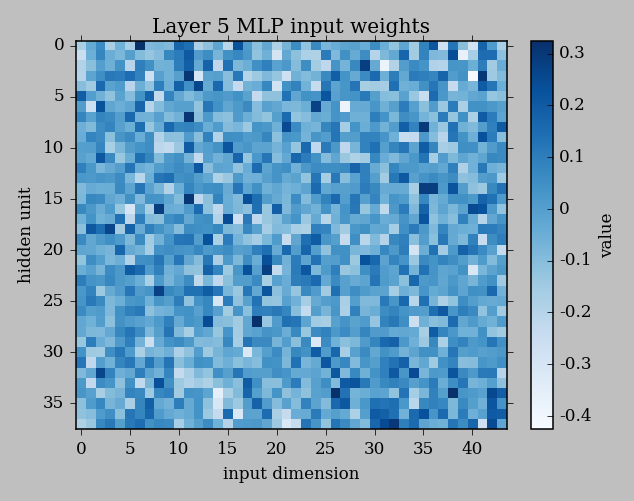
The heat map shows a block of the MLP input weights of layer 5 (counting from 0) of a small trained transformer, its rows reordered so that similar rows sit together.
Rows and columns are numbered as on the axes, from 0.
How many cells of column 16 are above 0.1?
5
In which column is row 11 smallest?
12
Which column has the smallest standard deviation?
4
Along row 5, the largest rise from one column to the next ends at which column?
36
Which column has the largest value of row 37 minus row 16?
31
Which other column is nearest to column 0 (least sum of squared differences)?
20
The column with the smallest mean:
14
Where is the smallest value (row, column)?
3, 40
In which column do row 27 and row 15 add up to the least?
34
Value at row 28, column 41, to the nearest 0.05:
0.05
